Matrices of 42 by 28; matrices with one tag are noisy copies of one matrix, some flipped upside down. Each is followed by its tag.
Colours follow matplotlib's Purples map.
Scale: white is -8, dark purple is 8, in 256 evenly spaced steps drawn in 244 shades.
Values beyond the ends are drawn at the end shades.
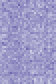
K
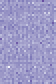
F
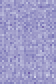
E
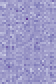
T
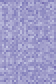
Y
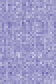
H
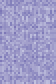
E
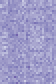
K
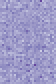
T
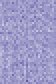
Y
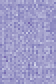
E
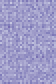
F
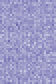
F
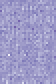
E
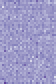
F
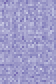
Y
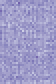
E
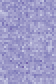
K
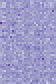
T
